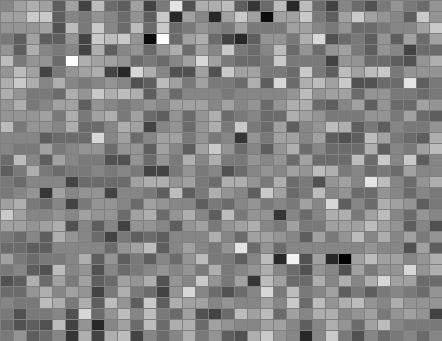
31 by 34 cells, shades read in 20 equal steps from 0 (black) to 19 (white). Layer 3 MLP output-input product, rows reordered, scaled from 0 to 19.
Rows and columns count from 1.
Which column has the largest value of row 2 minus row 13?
19
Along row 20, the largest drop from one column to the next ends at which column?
22
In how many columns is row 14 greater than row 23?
15
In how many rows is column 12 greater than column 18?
9
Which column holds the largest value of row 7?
11
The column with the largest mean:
30
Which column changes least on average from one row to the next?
31
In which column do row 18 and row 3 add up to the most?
8
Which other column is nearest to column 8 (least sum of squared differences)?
24
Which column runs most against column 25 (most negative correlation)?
18
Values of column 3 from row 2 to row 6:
15 11 12 13 11
